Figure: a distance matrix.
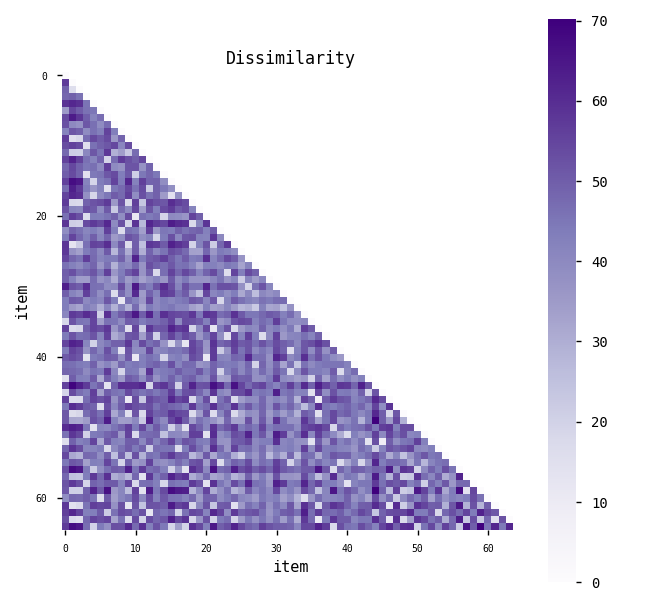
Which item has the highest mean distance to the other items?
44
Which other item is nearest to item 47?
5
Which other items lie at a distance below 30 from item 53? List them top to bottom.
6, 12, 16, 44, 62
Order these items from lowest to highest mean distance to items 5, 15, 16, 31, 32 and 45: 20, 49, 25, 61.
20, 25, 49, 61
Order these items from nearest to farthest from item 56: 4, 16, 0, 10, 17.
17, 4, 16, 10, 0
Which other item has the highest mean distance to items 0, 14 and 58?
30
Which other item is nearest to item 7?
31
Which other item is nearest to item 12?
62
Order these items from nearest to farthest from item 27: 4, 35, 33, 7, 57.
33, 7, 57, 35, 4
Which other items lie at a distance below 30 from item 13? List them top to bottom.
23, 28, 37
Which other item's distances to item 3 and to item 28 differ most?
10
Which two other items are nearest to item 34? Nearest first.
60, 5
